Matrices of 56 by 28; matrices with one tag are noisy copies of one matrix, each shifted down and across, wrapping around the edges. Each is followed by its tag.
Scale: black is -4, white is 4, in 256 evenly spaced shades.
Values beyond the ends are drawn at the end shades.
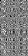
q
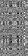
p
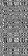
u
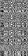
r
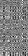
u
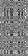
p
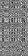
u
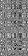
r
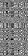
r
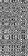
u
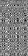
q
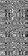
p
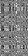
p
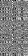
u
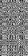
u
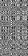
u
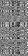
r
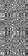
p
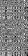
u
